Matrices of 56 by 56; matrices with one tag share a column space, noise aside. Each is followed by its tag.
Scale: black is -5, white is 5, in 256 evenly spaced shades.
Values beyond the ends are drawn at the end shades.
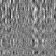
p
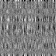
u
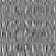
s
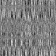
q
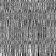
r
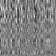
p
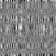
u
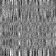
q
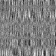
q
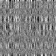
u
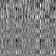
p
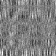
q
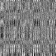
r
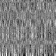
r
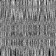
q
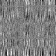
q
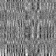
r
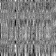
r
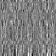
r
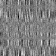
q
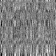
r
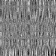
q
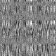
s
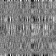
u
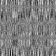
q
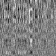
p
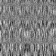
s
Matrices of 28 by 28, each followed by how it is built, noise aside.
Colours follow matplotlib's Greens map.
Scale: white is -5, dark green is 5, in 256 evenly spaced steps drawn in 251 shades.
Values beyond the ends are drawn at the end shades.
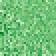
lower triangular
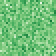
noise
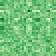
low rank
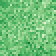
smooth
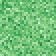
noise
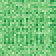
blocks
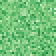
noise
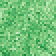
smooth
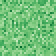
blocks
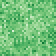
smooth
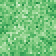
smooth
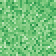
noise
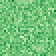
noise
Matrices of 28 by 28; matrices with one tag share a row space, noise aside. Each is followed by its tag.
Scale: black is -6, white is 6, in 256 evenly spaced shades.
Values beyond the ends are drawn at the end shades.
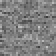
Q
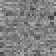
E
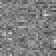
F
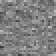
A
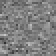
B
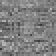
Q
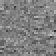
E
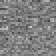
B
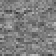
A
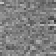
E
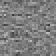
B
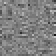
F
